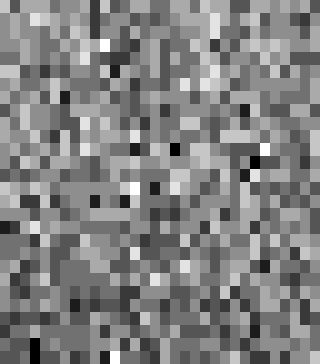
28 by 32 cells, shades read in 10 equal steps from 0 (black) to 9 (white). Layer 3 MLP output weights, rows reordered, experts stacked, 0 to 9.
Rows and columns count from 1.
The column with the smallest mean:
13
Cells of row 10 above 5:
8
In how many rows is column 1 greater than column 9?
11
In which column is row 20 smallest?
30
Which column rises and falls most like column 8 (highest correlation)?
22
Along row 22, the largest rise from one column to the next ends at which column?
16
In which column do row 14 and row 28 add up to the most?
12
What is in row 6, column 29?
3
